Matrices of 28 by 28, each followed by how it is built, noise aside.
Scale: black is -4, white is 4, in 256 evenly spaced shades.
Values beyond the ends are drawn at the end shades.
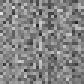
repeating rows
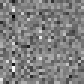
uneven columns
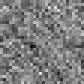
Toeplitz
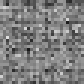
blocks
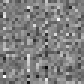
uneven columns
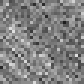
Toeplitz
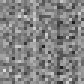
repeating rows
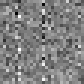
uneven columns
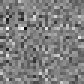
low rank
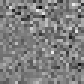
upper triangular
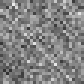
Toeplitz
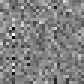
uneven columns
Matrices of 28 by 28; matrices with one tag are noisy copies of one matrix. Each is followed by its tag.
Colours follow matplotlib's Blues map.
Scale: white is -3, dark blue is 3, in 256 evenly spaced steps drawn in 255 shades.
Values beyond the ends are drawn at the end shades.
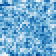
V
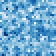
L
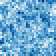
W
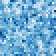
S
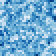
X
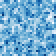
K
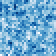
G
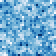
V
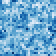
S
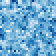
S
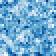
V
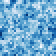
S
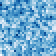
G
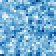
L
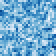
K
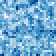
L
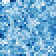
S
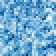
K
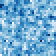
G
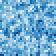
L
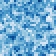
K
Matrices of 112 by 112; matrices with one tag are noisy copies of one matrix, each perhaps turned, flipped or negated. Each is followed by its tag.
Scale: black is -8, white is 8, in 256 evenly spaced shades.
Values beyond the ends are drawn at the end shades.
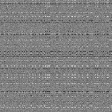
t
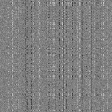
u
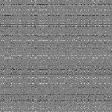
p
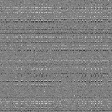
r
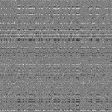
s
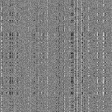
s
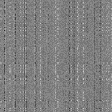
p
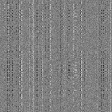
r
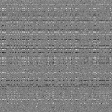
u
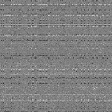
p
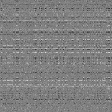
u
